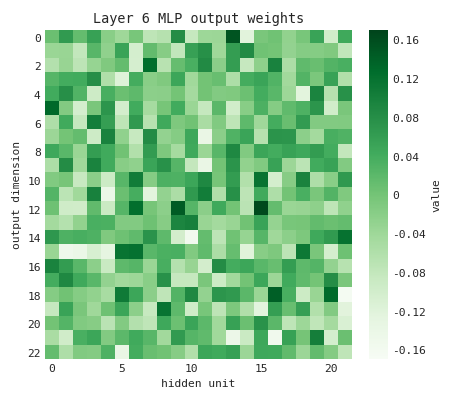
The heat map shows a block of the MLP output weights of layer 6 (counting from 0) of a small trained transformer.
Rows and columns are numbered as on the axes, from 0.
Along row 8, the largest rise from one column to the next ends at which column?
7
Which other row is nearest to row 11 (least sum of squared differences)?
10
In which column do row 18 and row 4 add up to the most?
16
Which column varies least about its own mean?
17
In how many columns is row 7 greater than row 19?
14
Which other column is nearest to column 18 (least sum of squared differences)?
8
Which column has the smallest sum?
2
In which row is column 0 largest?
5
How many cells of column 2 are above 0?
8
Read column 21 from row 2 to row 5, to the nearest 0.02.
0.04 -0.06 0.08 0
